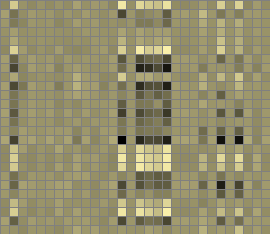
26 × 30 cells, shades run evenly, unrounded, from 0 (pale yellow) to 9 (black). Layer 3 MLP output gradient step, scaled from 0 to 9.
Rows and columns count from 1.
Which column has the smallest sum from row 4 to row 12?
27
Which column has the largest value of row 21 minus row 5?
25
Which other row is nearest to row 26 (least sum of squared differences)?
4
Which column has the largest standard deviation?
19
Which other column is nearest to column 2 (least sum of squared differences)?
17
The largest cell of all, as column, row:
14, 16
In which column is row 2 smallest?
23
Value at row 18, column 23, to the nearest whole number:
2
